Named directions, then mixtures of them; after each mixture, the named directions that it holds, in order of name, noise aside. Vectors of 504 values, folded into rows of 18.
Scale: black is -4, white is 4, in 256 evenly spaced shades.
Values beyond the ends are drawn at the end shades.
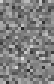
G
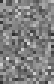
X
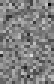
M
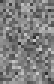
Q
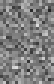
G, Q.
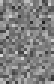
G, M.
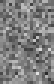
Q.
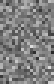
G, X.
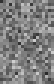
Q.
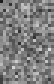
Q, X.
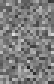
G, X.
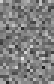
G.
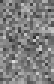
Q.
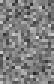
M, X.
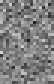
M, X.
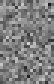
M, X.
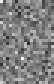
G, X.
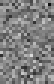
M.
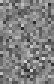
G, M.
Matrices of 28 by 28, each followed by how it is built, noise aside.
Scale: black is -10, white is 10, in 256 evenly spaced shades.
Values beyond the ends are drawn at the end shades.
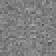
low rank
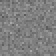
noise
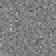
uneven columns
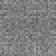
blocks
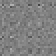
low rank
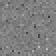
sparse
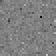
sparse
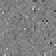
sparse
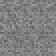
repeating columns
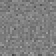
repeating columns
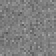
repeating rows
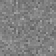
repeating rows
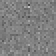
uneven columns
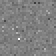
sparse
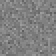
noise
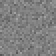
noise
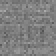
blocks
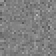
uneven columns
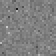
sparse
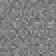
low rank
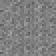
repeating rows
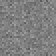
repeating rows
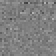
uneven rows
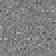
uneven rows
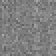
blocks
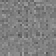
low rank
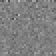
uneven rows
